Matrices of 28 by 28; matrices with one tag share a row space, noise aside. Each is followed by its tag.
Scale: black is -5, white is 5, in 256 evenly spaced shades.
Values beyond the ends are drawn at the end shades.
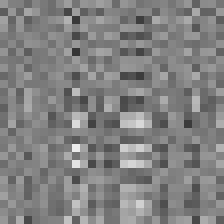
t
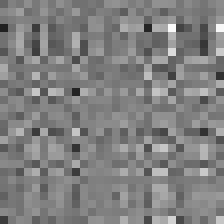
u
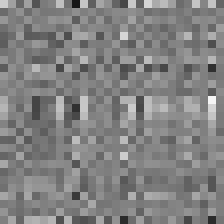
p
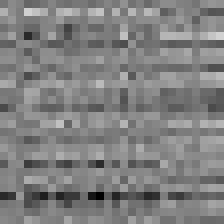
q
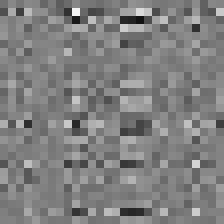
t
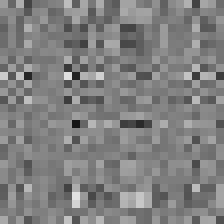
t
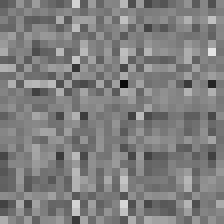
p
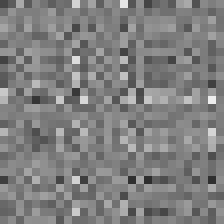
p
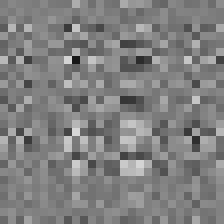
t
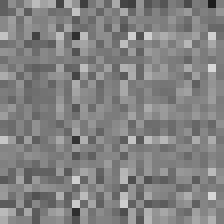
p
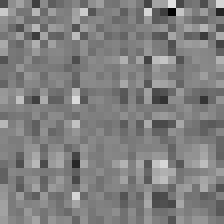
u
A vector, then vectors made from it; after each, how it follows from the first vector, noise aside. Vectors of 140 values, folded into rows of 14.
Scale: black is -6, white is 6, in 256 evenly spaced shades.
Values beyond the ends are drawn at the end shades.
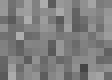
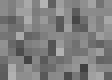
copied.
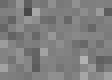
reversed, partly zeroed.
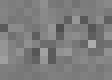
reversed, partly zeroed.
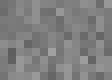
wrapped around, shrunk.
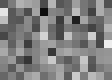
wrapped around, negated, scaled up.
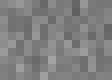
wrapped around, shrunk.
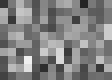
wrapped around, negated, scaled up.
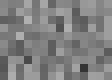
copied.
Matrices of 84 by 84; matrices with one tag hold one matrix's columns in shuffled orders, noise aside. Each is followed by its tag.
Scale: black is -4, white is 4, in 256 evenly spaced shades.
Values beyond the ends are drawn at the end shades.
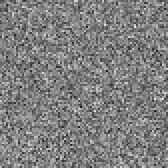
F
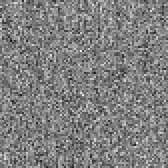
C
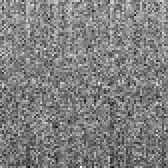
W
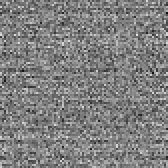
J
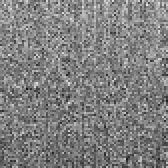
W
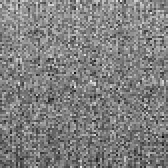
W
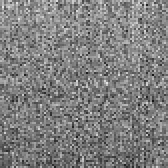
W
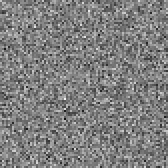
F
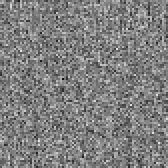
C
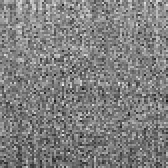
W
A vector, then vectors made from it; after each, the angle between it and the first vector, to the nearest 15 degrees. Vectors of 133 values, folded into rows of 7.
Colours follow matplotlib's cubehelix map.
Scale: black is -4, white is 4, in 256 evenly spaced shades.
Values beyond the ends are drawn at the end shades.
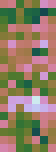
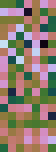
90 degrees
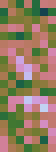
45 degrees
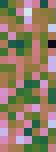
90 degrees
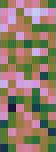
135 degrees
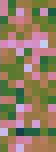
90 degrees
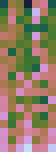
105 degrees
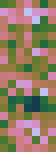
150 degrees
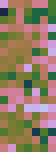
45 degrees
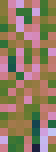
90 degrees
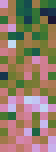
60 degrees
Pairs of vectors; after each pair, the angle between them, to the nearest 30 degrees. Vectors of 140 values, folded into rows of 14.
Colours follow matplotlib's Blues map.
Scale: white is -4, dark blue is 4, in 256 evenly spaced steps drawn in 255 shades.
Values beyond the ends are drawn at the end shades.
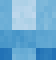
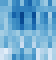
150 degrees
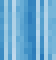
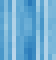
30 degrees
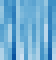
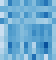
90 degrees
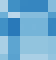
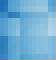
120 degrees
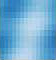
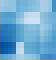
60 degrees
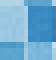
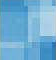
150 degrees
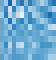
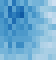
120 degrees
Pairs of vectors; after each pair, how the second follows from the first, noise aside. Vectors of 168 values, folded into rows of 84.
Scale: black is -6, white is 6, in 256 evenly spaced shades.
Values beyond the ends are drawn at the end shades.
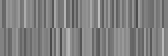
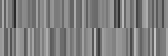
shuffled.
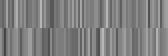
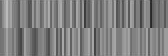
shuffled.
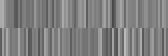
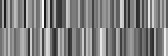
reversed, scaled up.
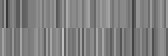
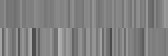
reversed, partly zeroed.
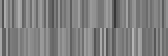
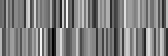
reversed, scaled up.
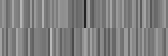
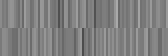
reversed, shrunk.
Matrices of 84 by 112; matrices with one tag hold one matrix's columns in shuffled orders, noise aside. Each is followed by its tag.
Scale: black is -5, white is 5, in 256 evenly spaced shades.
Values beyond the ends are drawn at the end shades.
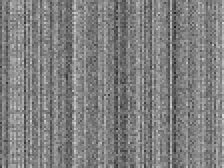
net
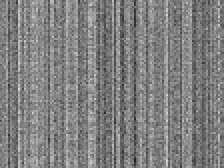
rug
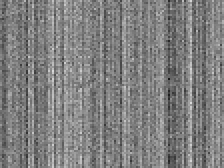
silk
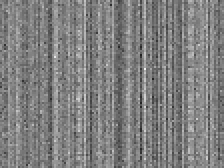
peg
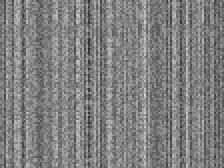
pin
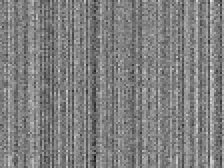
silk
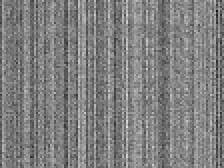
pin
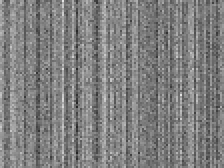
peg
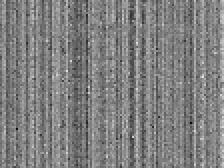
pin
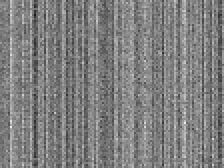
pin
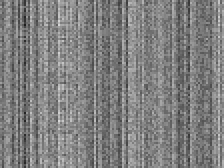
rug
